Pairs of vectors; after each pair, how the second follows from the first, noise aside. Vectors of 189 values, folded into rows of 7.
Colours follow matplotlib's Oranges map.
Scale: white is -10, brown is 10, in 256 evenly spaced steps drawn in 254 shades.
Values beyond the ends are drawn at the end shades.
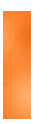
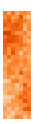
reversed, negated, scaled up.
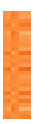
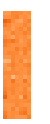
reversed, negated, partly zeroed.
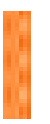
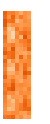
reversed, scaled up.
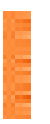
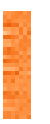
reversed, negated.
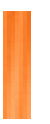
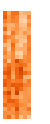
wrapped around, scaled up.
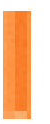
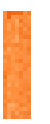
reversed, negated, partly zeroed.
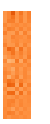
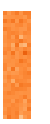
reversed, negated, partly zeroed.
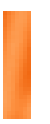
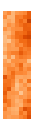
wrapped around, scaled up.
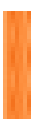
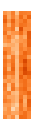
wrapped around, scaled up.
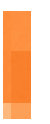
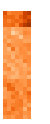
reversed, negated, scaled up.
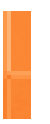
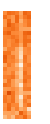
wrapped around, scaled up.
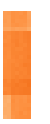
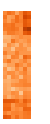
reversed, negated, scaled up.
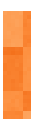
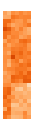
reversed, scaled up.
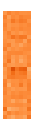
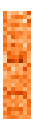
reversed, scaled up.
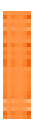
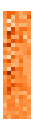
wrapped around, scaled up.
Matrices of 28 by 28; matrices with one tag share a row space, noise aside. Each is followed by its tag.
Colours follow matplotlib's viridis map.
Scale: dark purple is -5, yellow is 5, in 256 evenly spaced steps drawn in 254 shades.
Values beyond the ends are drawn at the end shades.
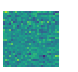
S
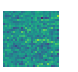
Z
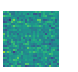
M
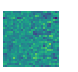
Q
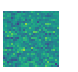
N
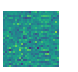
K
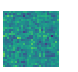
N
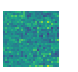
Z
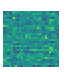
M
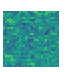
N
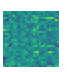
S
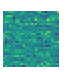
Z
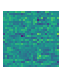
Z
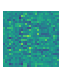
K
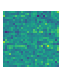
Z
